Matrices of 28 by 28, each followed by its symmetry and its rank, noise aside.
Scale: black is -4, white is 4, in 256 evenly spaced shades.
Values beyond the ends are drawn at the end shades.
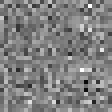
no symmetry, rank six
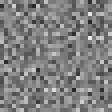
no symmetry, rank six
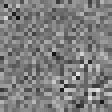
symmetric, rank eight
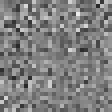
antisymmetric, rank six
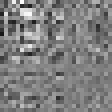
no symmetry, rank four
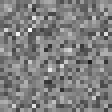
symmetric, rank eight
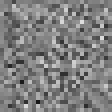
antisymmetric, rank eight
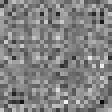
symmetric, rank four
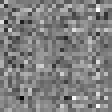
no symmetry, rank six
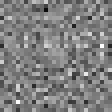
no symmetry, rank six
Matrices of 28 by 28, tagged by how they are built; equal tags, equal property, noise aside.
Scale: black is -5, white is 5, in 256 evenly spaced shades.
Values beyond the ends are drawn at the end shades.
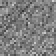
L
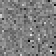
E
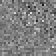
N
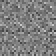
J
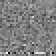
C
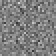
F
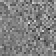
N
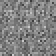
J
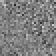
N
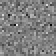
C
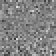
C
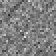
L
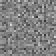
F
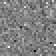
E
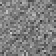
L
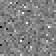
E
